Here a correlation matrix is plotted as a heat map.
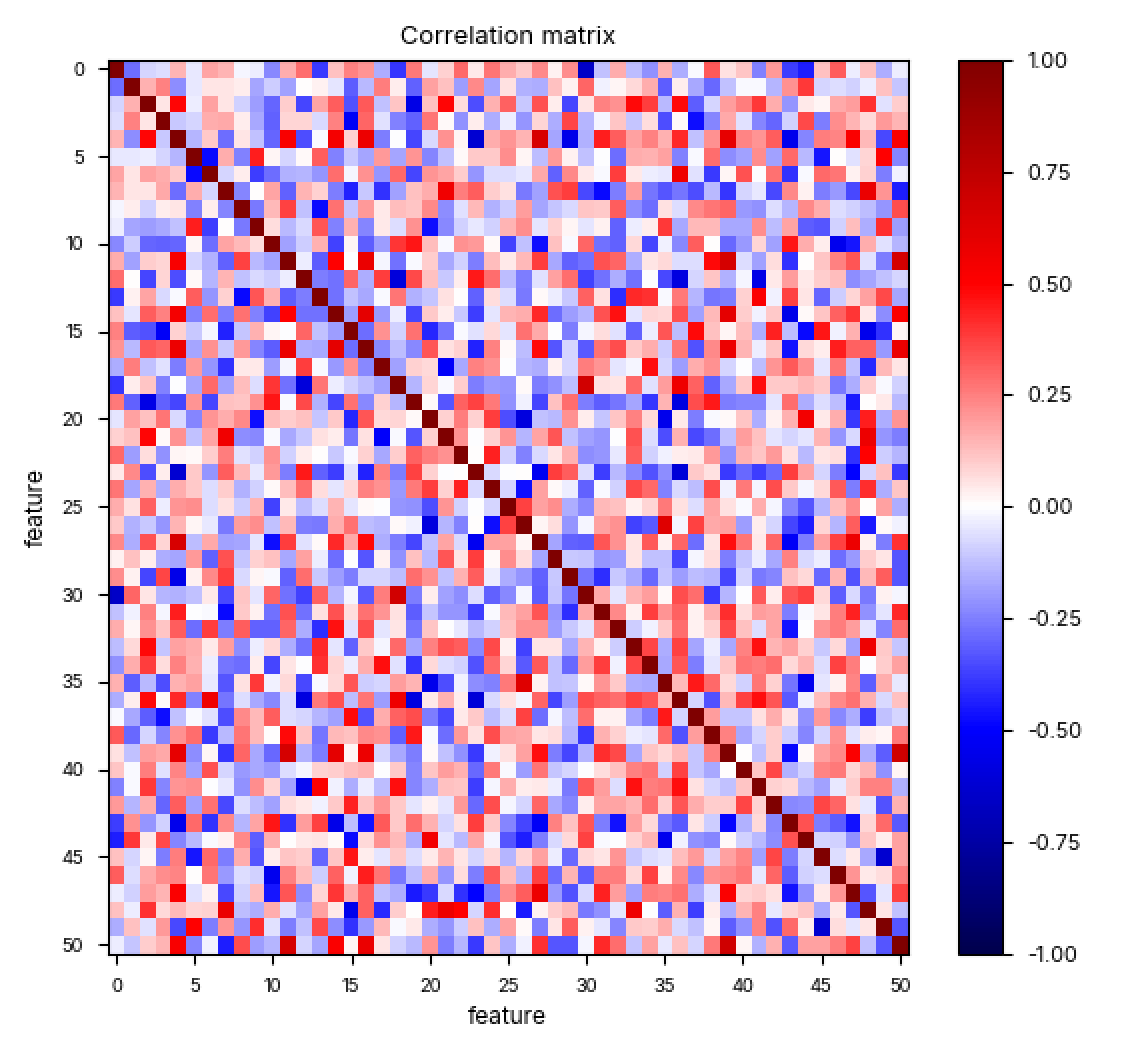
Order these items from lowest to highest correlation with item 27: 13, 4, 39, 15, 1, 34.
1, 13, 15, 34, 39, 4
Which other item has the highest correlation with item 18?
30
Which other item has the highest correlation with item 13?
41
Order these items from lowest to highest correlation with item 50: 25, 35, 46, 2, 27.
25, 35, 2, 46, 27
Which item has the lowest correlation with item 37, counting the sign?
3
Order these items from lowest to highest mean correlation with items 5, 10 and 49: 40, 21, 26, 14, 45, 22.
45, 14, 40, 21, 26, 22
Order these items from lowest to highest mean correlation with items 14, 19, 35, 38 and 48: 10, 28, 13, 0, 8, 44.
44, 13, 28, 10, 8, 0
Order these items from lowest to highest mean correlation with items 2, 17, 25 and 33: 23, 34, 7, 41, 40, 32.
23, 7, 32, 40, 41, 34
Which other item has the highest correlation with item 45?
15
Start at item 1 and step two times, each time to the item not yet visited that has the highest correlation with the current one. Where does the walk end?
20
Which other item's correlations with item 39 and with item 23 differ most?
4
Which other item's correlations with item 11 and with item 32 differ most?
6
